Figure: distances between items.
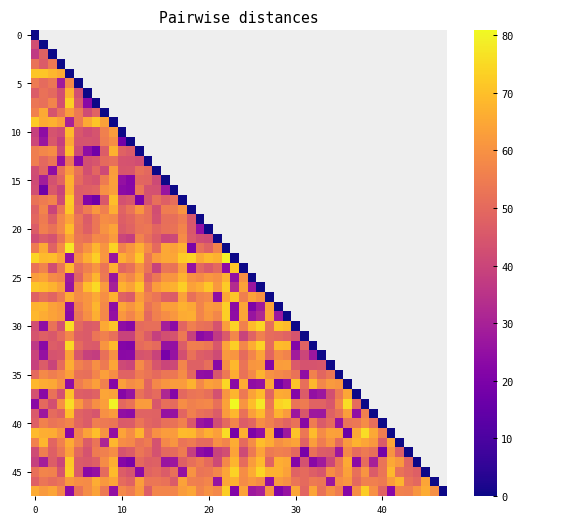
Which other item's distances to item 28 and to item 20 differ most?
41
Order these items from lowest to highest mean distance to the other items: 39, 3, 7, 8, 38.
39, 3, 7, 8, 38
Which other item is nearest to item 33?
15
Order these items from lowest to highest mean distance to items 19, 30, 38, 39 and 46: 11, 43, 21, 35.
11, 21, 43, 35
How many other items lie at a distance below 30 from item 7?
4
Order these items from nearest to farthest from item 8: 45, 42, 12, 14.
42, 14, 12, 45
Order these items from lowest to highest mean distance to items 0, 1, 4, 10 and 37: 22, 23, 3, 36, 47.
3, 47, 36, 23, 22
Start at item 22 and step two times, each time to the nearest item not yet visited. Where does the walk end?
24
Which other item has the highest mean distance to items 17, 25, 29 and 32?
22
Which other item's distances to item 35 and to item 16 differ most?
1
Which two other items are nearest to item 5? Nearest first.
13, 3
